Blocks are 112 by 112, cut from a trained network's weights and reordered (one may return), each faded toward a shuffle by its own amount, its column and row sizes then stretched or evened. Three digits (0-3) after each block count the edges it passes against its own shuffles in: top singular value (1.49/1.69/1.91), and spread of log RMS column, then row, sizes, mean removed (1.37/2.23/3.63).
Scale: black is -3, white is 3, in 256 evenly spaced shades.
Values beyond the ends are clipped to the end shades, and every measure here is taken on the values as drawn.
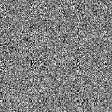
3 2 1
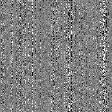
0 3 0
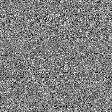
0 0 2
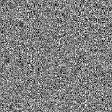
2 2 0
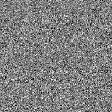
3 1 1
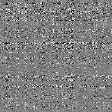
0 2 3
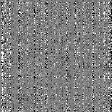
1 3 2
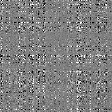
0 3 3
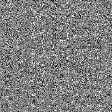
2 2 1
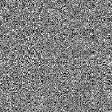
3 2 1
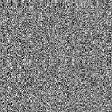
3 2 0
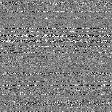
0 0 3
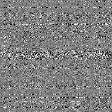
2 2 3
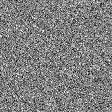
0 0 0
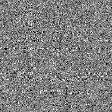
1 1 2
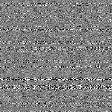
3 1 3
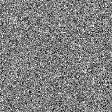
1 1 0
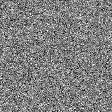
0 0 0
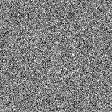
1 0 0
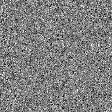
0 1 0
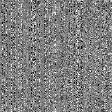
0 3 0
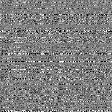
3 0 3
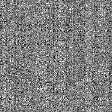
1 1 2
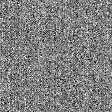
0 1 1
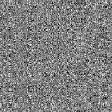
3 2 1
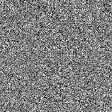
0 1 1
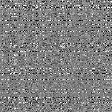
2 2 3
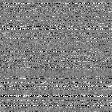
2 0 3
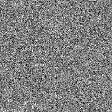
2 1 0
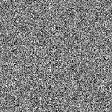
2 1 0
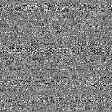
2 0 3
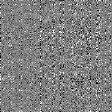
0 3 2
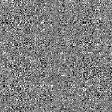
2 2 2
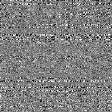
3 1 3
